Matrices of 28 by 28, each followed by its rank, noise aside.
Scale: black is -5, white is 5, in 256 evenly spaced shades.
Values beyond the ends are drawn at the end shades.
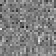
six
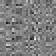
four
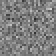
six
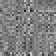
three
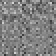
four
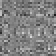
four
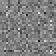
six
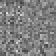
six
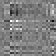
two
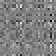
two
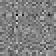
six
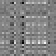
one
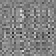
three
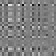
one
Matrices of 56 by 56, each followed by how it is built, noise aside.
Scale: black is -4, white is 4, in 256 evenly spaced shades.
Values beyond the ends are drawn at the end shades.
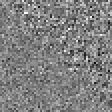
upper triangular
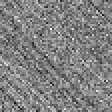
Toeplitz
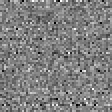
uneven rows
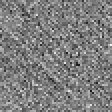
Toeplitz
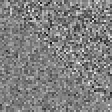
upper triangular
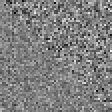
upper triangular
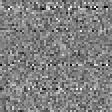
uneven rows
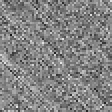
Toeplitz
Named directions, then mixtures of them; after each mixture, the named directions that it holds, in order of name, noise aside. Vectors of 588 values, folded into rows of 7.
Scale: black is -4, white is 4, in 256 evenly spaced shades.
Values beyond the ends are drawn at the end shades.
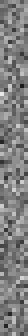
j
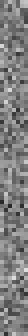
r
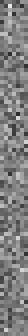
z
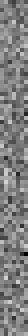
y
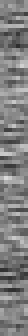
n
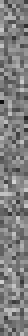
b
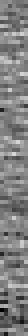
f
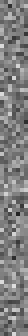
b, j, r.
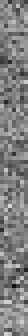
f, r, y.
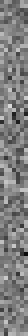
r, y.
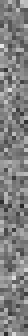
r.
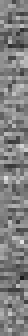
j, n.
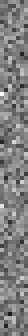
j.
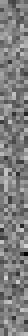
y.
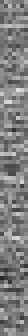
n, z.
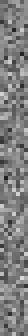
j.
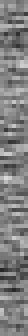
n.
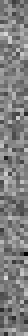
f, y, z.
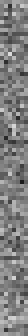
f, r, z.
